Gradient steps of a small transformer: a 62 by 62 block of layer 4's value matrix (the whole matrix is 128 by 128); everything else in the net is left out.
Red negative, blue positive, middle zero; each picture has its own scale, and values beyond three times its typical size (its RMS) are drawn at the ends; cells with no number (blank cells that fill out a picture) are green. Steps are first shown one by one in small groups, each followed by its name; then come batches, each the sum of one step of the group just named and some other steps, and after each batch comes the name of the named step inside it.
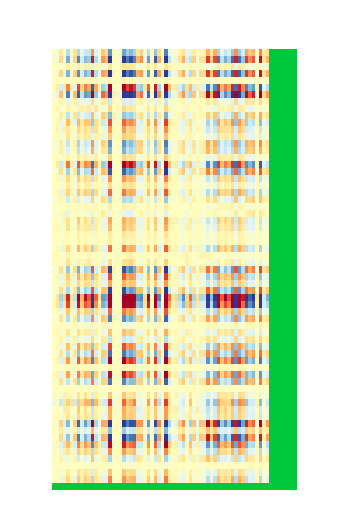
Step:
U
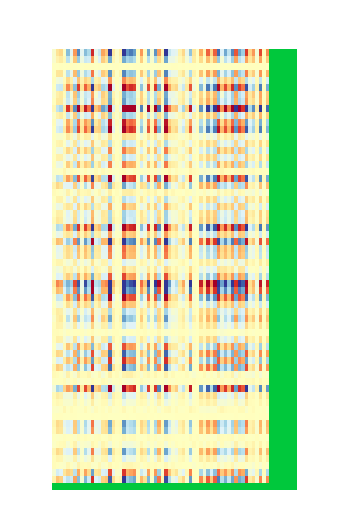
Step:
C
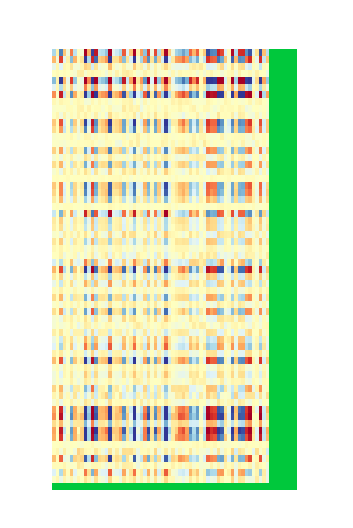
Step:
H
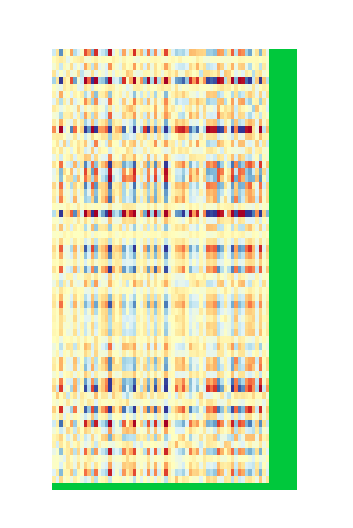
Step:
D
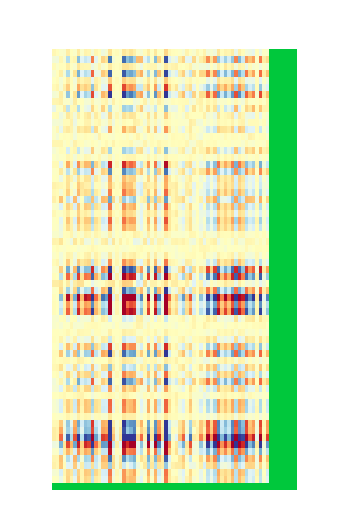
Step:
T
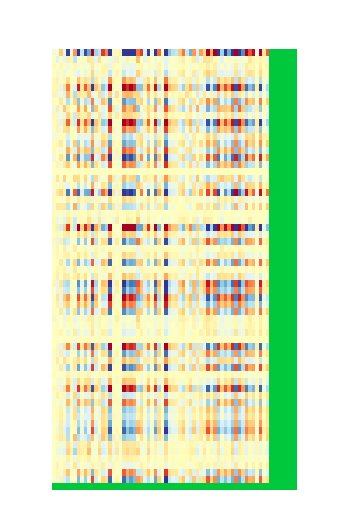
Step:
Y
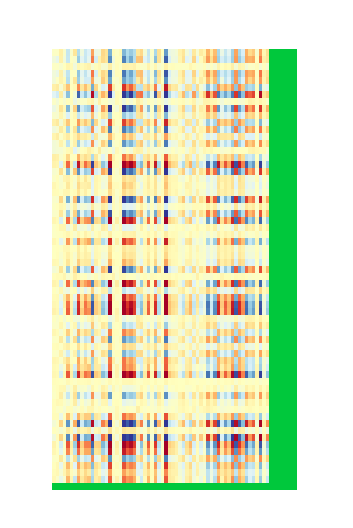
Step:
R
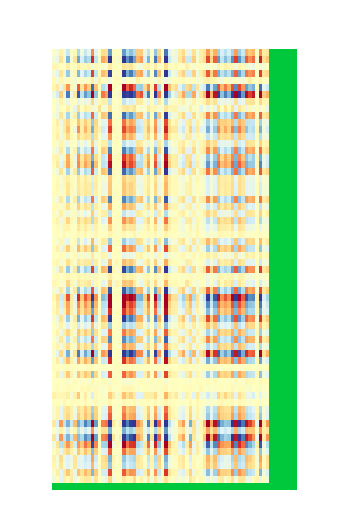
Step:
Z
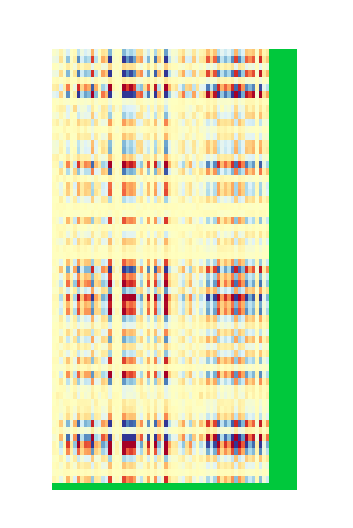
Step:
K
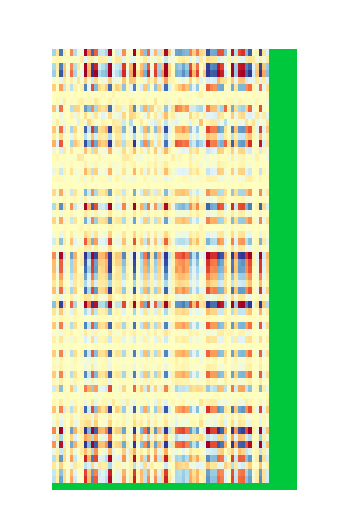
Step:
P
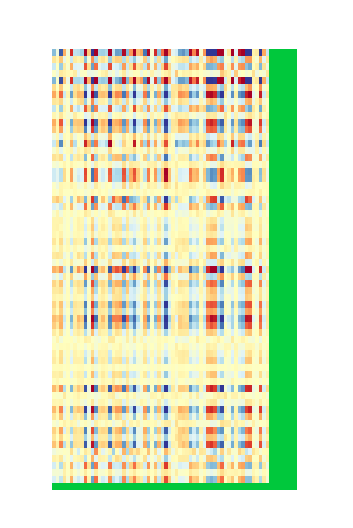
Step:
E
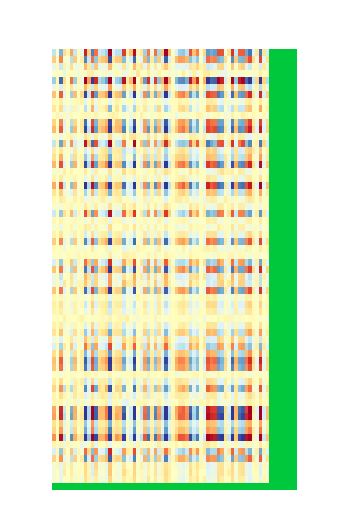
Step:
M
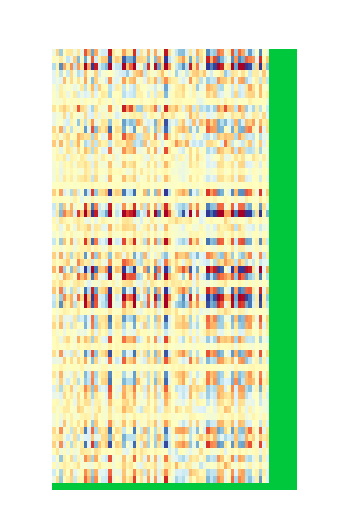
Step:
P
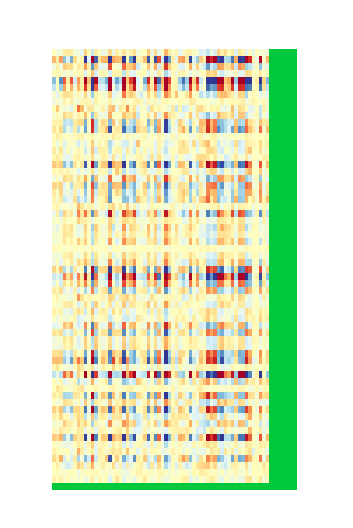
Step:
H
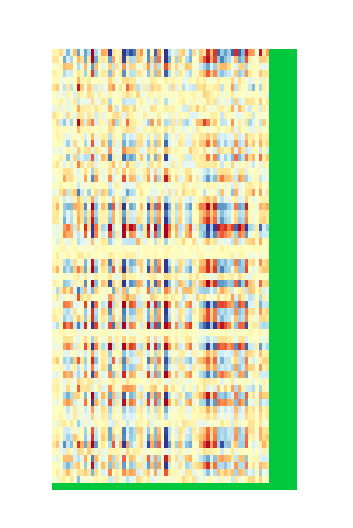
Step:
Y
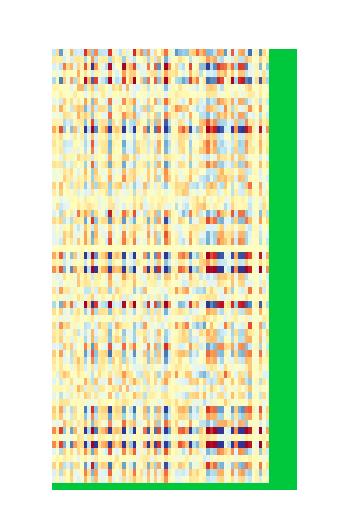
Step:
P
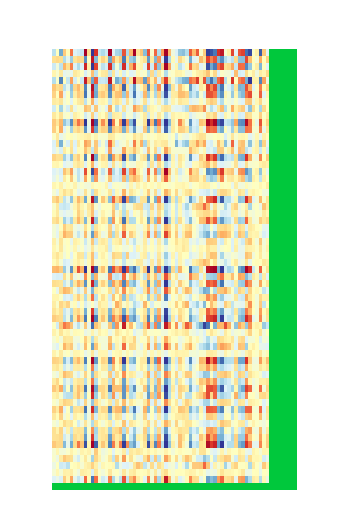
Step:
E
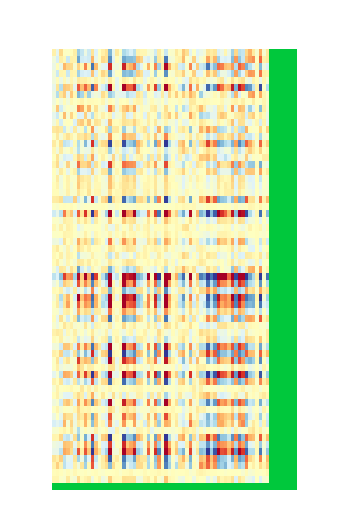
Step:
U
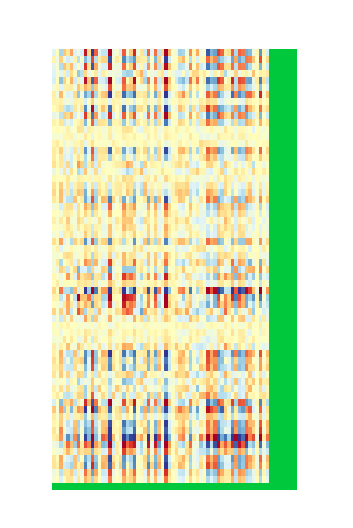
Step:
T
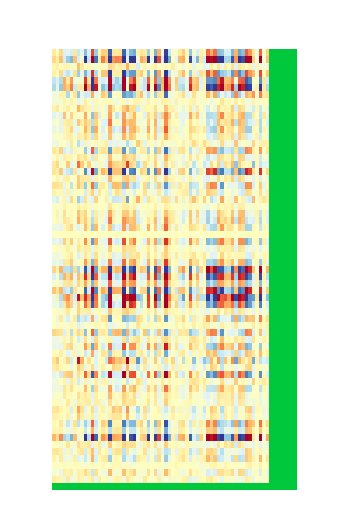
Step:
U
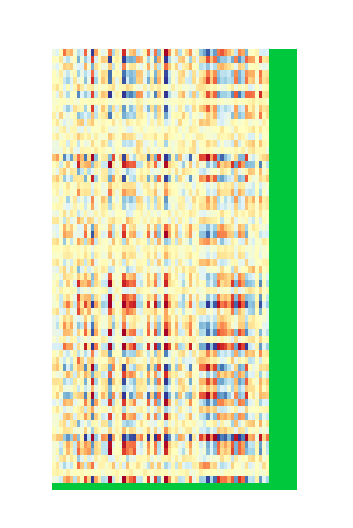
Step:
R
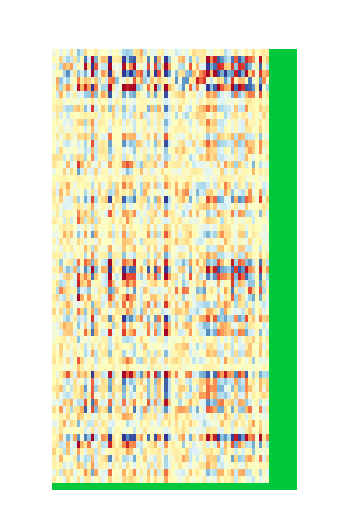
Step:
K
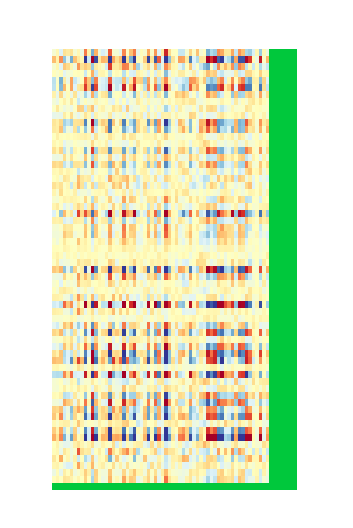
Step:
H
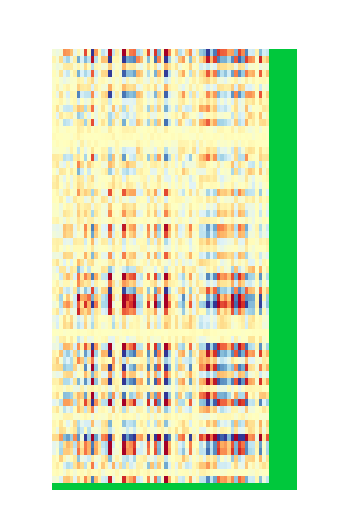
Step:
T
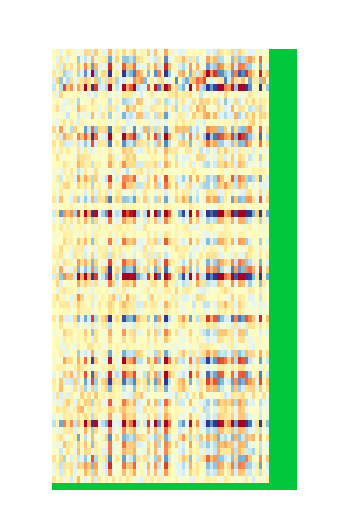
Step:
D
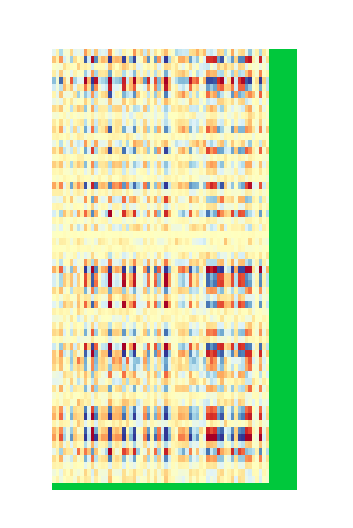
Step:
M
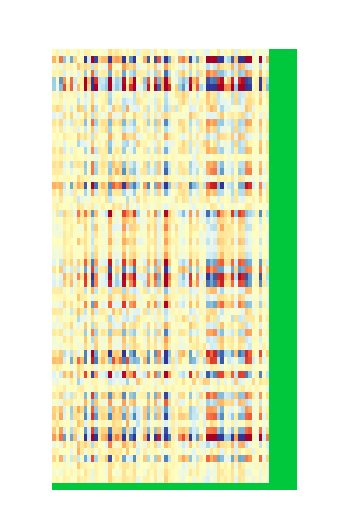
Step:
H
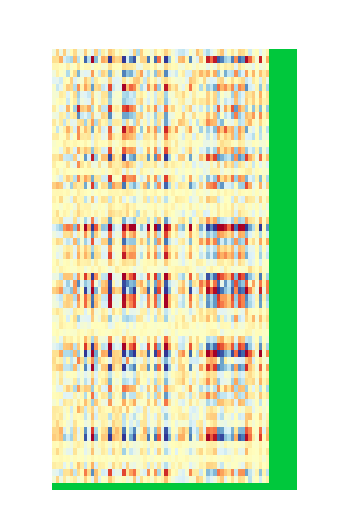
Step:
C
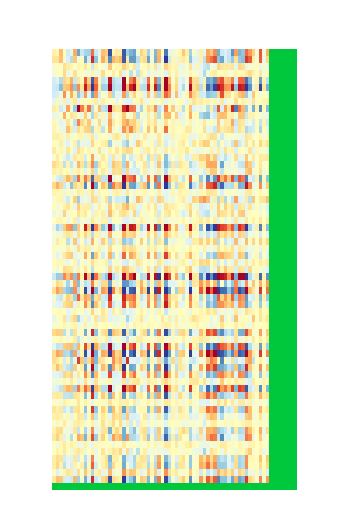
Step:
C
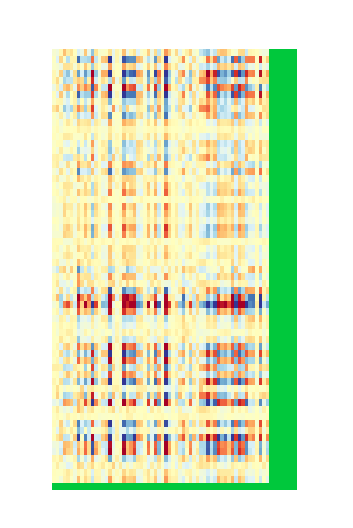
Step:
U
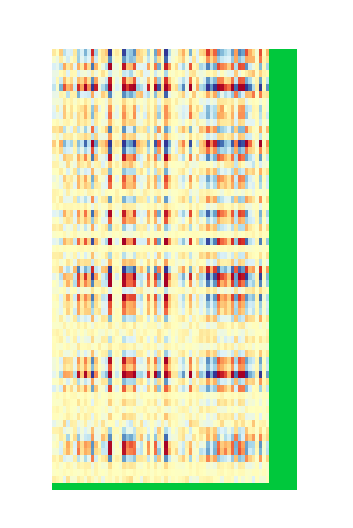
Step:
K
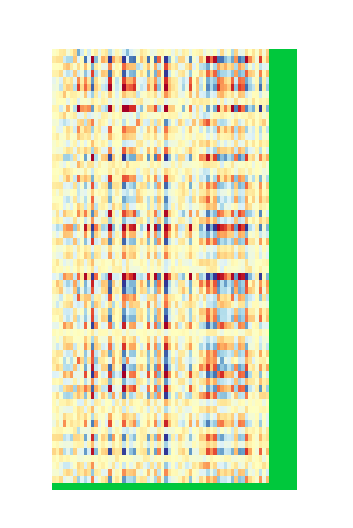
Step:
C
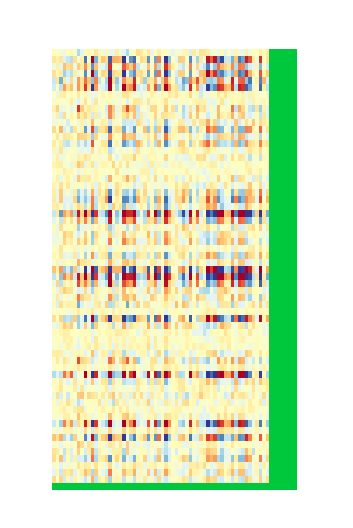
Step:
D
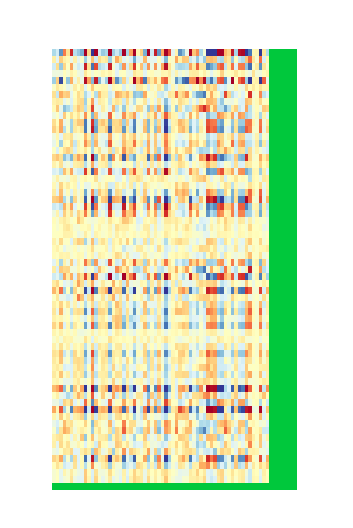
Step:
E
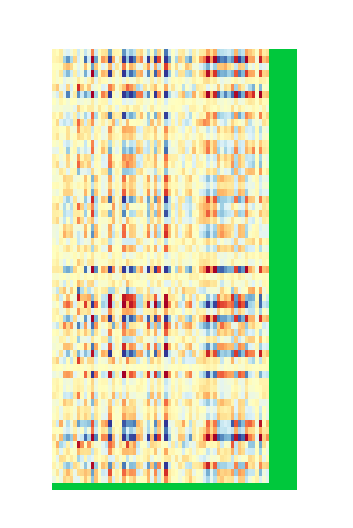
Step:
Z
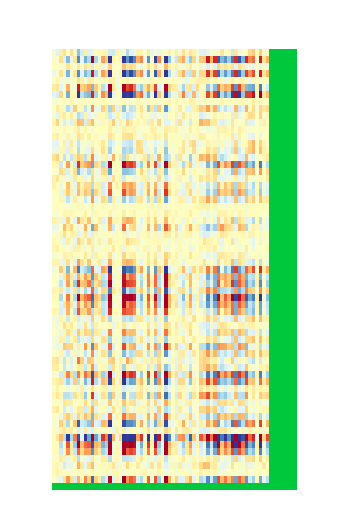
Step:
K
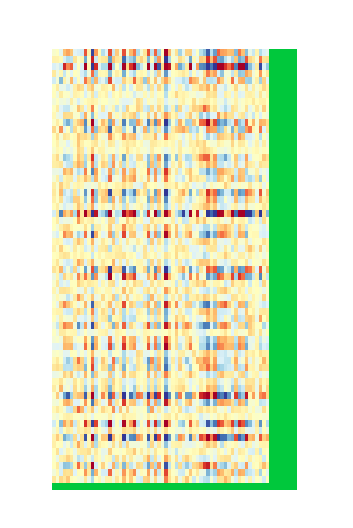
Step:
D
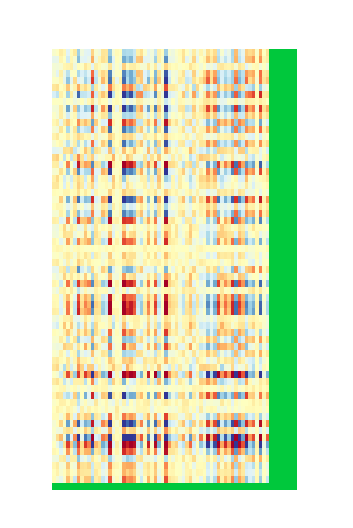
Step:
R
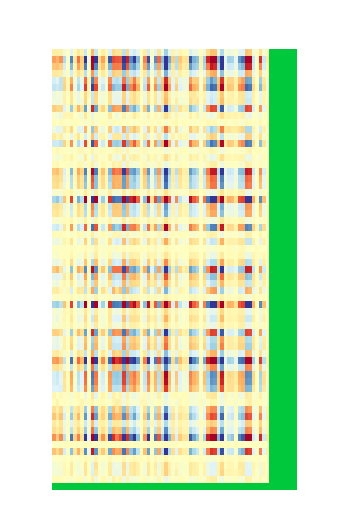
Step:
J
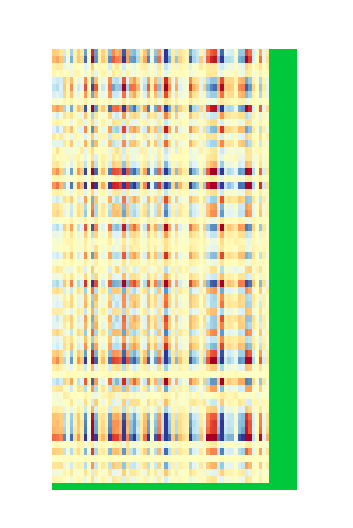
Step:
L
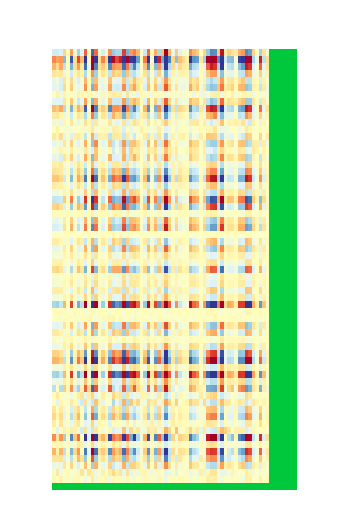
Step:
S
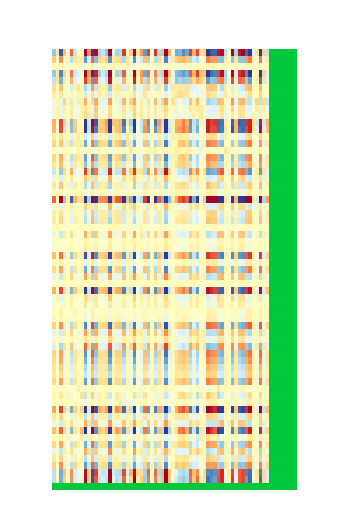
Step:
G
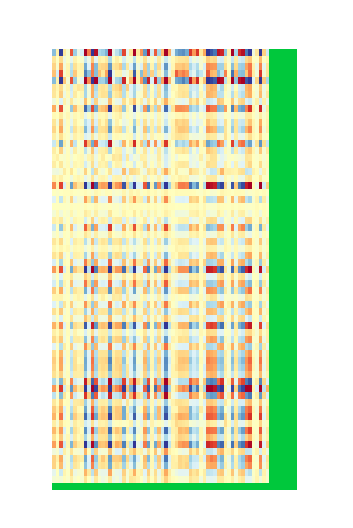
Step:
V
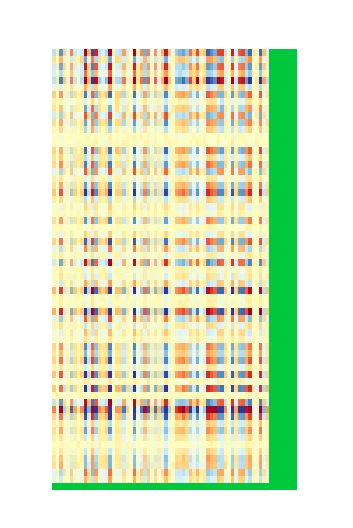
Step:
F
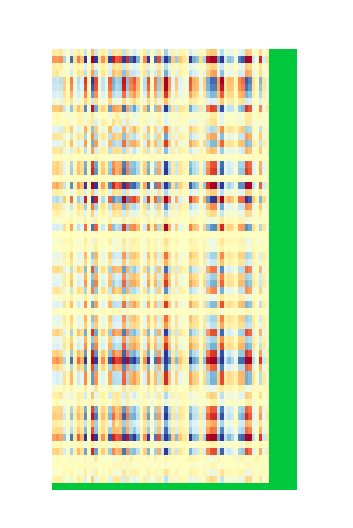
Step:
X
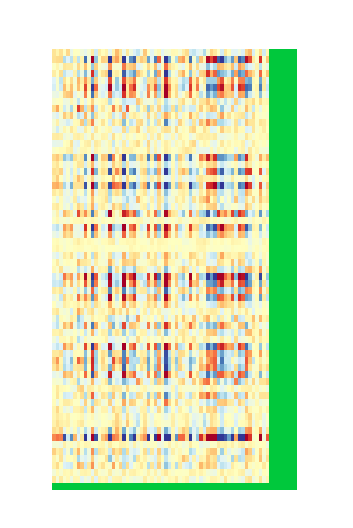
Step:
L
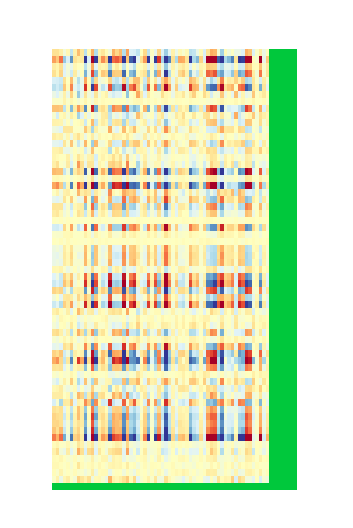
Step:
L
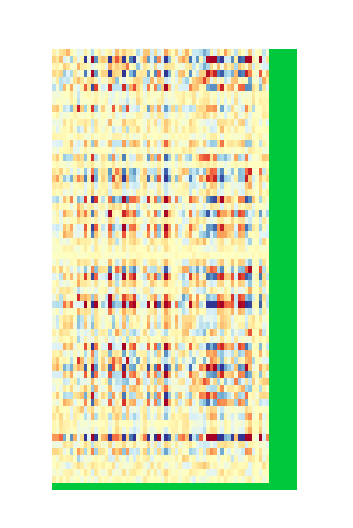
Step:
J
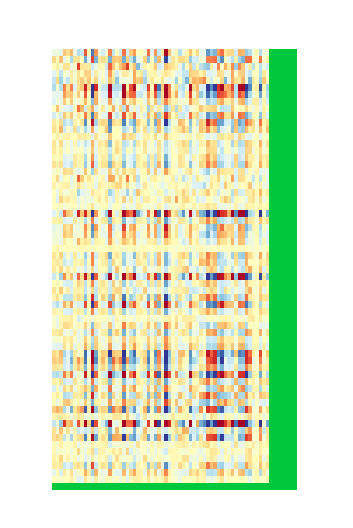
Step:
G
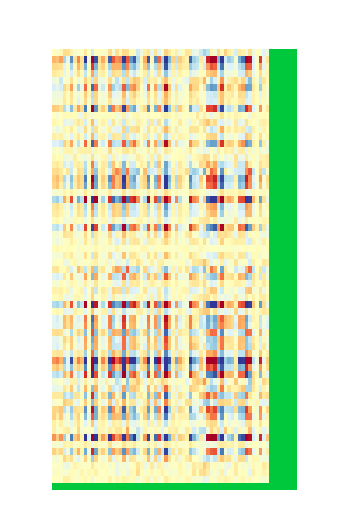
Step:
J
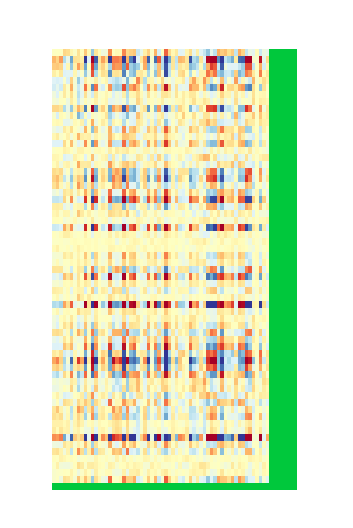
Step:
J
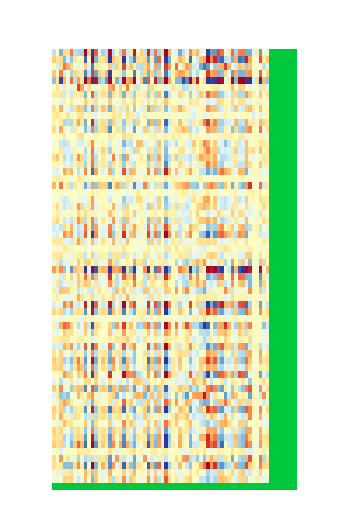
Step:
V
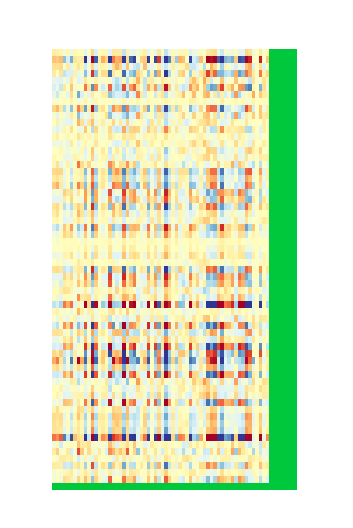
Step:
L
